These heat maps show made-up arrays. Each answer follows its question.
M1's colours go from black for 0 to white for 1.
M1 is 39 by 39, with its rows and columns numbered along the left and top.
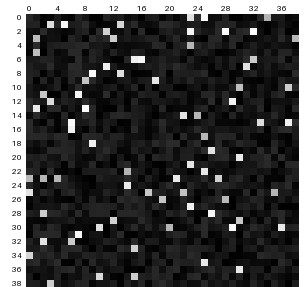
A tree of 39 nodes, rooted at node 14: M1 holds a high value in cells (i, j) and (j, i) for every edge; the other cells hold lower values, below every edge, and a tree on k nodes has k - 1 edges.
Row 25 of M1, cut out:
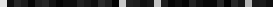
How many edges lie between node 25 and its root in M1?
2
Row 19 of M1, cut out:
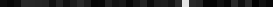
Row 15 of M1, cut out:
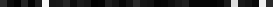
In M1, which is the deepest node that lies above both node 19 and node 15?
2
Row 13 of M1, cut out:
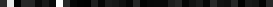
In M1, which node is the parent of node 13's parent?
3
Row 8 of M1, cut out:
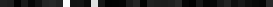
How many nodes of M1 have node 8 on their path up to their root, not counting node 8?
2
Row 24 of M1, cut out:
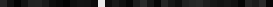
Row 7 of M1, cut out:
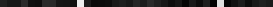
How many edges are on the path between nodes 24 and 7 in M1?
8
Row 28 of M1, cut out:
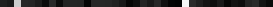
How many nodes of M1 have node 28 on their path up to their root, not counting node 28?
2
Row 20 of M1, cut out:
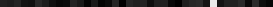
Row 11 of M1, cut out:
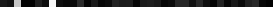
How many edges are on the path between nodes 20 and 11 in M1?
8
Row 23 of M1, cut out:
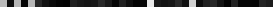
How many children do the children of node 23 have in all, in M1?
3
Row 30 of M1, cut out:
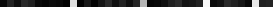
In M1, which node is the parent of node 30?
10
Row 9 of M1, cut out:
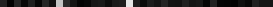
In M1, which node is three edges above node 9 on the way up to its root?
1
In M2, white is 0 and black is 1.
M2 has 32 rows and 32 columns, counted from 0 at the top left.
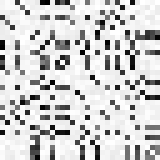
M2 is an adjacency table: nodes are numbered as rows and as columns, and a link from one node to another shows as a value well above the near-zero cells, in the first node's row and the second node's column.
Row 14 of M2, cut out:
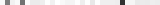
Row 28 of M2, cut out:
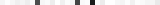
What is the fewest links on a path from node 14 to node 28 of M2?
4
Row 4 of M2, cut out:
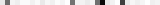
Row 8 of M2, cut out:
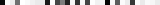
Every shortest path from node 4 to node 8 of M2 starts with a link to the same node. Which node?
node 19
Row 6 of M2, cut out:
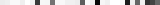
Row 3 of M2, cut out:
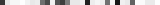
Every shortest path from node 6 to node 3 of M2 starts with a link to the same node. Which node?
node 7
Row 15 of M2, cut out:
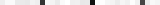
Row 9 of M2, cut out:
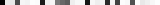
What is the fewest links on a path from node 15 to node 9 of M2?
2
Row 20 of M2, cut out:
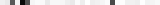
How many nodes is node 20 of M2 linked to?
4
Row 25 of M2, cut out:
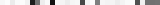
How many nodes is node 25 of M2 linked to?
9
